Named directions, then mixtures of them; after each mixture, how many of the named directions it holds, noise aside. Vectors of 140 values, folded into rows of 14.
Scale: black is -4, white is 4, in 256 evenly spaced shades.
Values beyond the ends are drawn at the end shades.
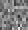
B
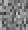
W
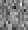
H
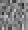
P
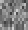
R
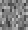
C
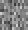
four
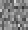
one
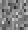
two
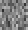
one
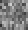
two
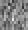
four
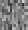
three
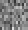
three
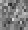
four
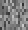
three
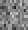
one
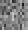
two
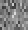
three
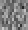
four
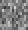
one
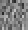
one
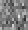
four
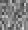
two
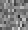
one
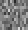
three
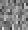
three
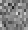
three
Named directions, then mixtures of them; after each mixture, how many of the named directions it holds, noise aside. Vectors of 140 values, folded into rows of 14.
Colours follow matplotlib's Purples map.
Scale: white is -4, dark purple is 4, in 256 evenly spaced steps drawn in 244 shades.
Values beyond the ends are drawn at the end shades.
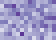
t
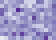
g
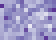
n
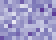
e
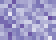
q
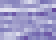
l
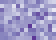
two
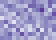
two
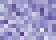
two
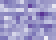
four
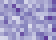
three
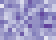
two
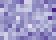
four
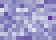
four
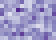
two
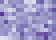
two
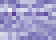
three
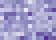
two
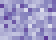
two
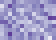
two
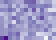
four
